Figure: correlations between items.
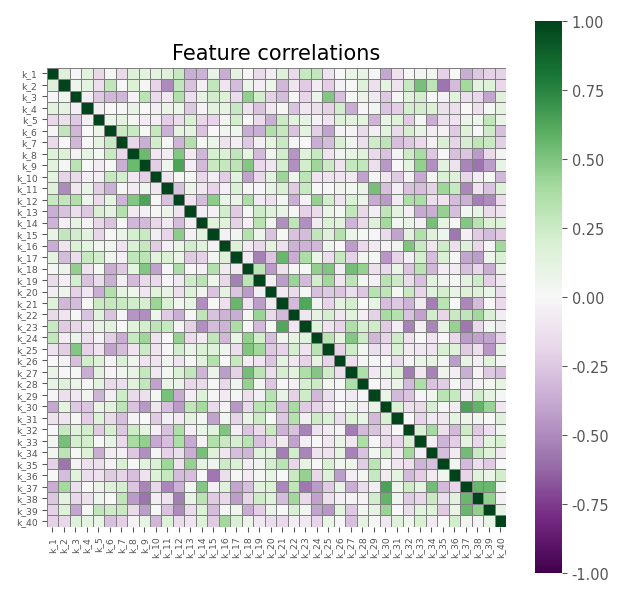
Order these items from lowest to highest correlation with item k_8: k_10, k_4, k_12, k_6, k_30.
k_30, k_10, k_4, k_6, k_12
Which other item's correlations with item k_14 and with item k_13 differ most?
k_34
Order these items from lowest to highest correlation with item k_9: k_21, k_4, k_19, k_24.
k_19, k_4, k_21, k_24
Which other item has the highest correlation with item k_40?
k_16
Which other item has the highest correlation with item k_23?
k_21
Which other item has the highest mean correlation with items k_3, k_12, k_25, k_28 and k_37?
k_18
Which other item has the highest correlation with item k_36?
k_23
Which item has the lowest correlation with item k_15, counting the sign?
k_36
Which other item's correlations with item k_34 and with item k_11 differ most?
k_37
